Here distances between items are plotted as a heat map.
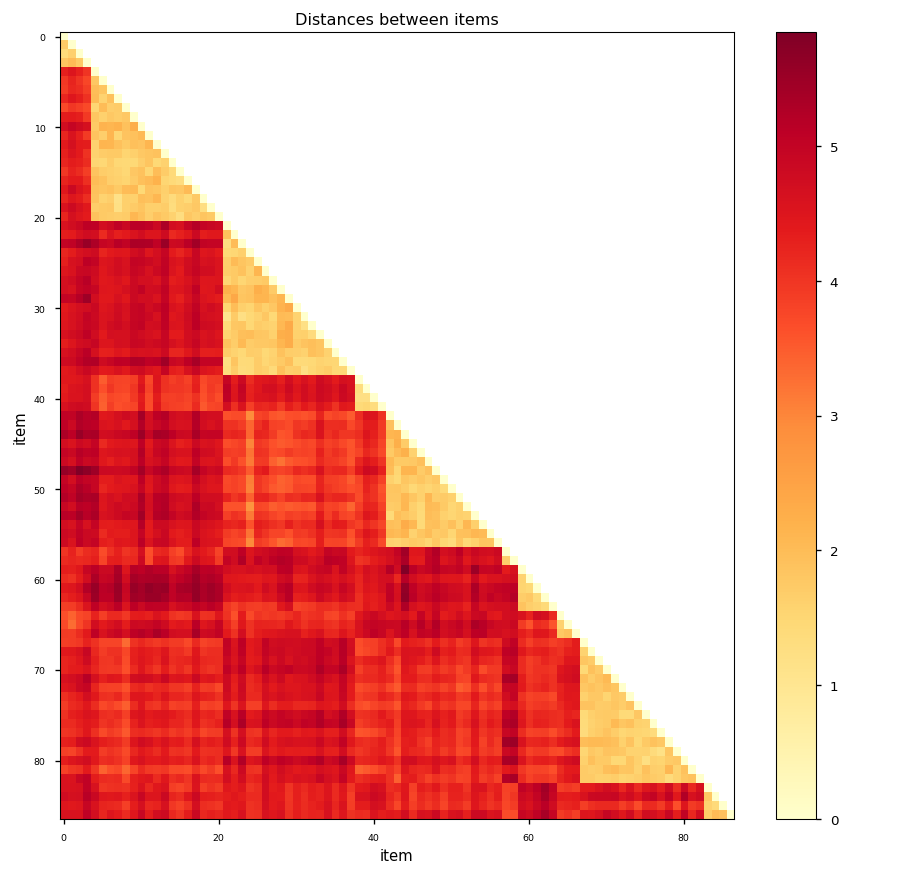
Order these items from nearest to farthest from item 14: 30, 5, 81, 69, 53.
5, 81, 69, 30, 53
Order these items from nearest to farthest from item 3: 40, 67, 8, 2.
2, 8, 67, 40
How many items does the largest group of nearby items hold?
17
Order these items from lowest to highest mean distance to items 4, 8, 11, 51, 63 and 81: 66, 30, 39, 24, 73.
73, 39, 24, 30, 66
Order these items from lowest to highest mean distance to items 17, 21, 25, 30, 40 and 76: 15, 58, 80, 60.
15, 80, 60, 58
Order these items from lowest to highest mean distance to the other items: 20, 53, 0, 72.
72, 20, 53, 0
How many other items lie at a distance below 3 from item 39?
3
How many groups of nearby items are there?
10
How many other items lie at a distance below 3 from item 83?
3
